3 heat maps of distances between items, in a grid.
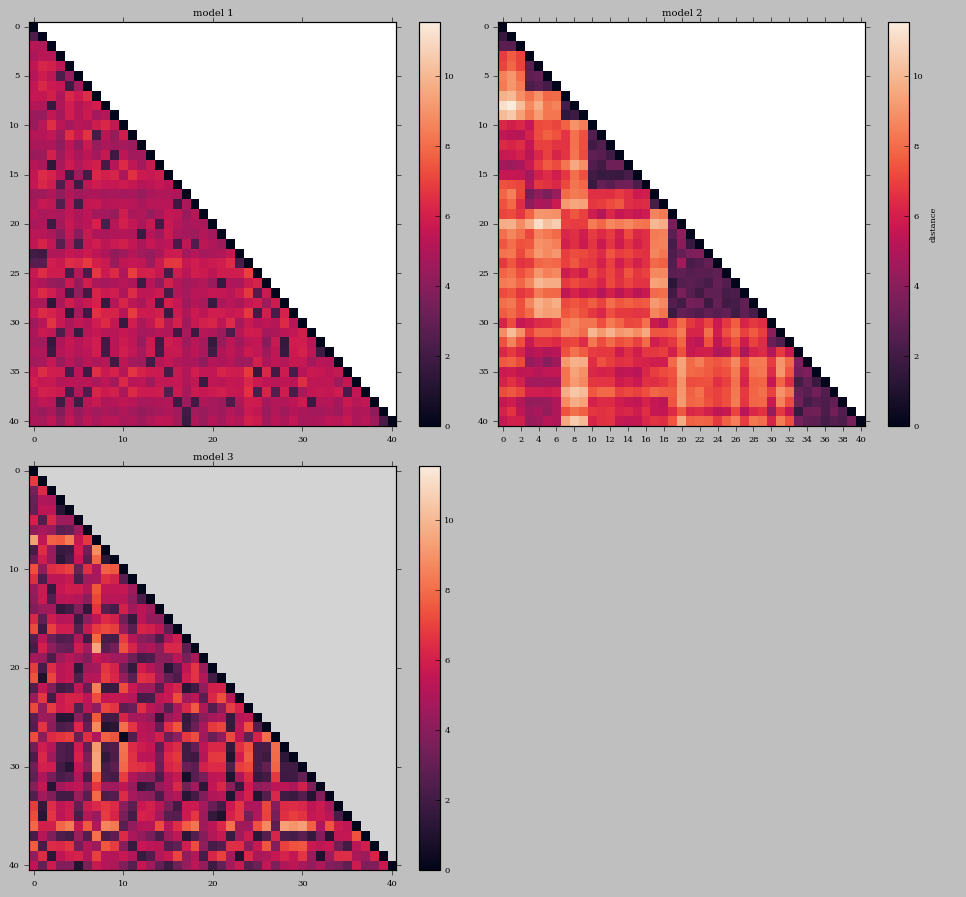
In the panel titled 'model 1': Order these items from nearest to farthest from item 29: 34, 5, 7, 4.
4, 5, 34, 7
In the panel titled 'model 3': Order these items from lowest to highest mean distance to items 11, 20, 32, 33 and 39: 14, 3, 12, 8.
12, 14, 3, 8
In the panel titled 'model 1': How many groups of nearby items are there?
10
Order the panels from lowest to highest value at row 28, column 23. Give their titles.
model 2, model 1, model 3
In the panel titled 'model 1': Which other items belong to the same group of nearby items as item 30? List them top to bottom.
10
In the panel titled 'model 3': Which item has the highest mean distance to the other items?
7
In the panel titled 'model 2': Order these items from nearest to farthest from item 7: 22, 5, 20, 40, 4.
22, 20, 5, 4, 40
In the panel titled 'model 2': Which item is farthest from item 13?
31
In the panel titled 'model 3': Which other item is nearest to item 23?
39
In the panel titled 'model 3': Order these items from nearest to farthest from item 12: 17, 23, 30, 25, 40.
23, 17, 25, 40, 30
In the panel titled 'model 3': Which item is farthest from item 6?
36
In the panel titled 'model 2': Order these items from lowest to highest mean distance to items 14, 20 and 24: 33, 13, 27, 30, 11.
27, 11, 13, 33, 30
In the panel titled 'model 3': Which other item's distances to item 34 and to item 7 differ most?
16
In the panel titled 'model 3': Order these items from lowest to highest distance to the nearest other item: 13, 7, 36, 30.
30, 13, 36, 7
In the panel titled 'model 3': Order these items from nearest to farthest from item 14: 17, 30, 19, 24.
17, 30, 19, 24
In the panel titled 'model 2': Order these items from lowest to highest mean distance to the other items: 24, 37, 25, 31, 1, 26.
24, 25, 26, 37, 1, 31
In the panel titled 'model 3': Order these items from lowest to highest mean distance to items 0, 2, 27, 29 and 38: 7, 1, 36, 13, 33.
33, 13, 1, 36, 7
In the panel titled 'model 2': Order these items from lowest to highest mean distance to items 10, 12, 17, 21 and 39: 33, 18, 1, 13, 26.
13, 33, 18, 26, 1
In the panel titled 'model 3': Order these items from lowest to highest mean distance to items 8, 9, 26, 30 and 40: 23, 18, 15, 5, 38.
18, 5, 15, 23, 38
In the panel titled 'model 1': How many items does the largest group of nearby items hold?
8
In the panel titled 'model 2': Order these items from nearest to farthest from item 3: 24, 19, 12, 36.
36, 12, 24, 19
